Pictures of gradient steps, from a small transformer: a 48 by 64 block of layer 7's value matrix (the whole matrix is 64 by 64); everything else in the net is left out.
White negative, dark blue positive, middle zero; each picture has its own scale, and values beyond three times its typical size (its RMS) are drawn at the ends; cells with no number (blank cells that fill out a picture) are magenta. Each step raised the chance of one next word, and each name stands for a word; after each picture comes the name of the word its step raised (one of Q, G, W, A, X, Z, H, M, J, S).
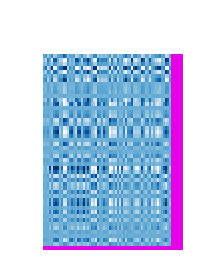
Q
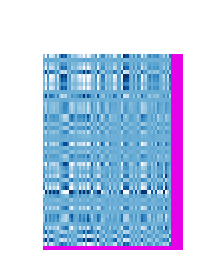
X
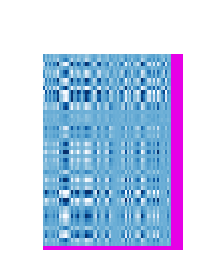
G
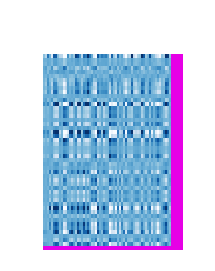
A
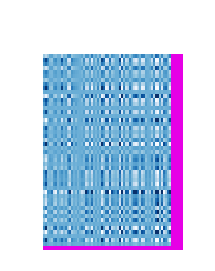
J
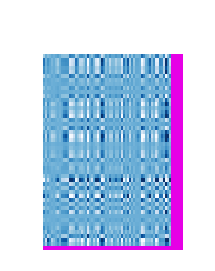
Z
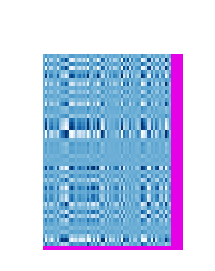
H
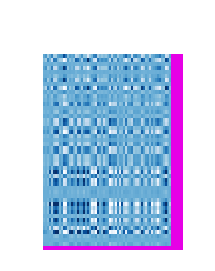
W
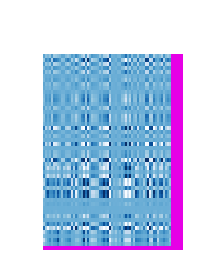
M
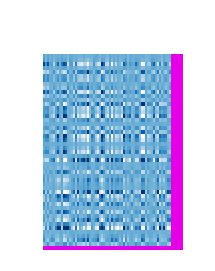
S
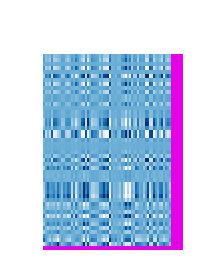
H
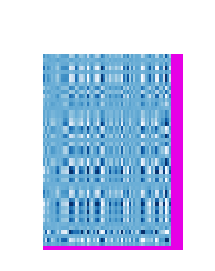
W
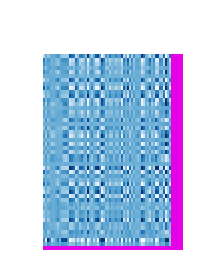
J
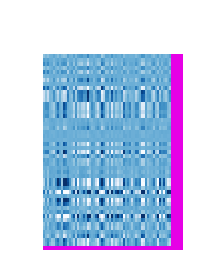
G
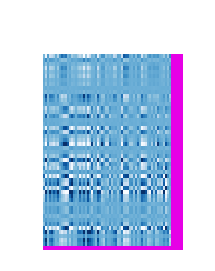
M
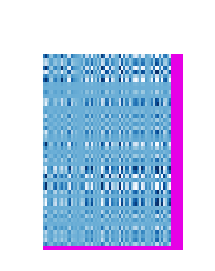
Q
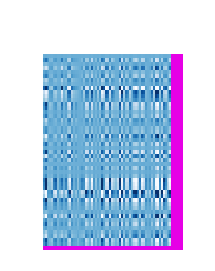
G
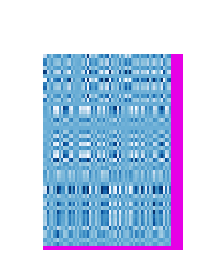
J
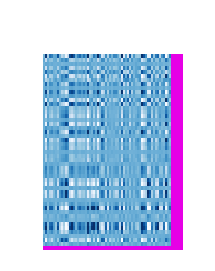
A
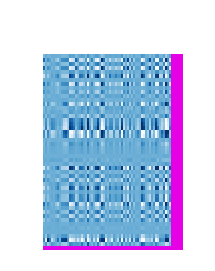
H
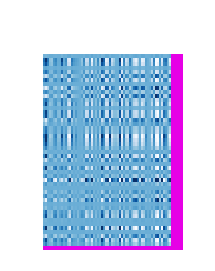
Z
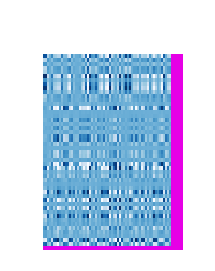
X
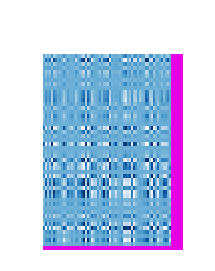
M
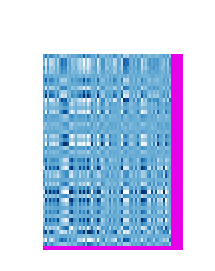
J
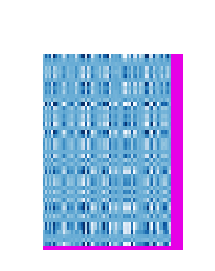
A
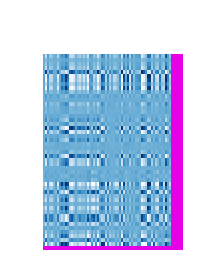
X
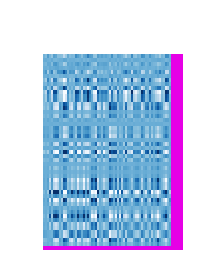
G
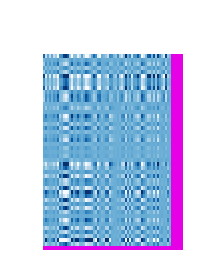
X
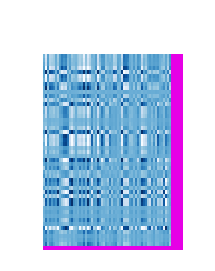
S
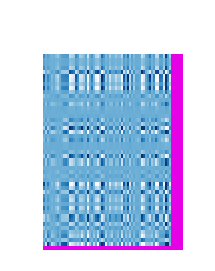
X
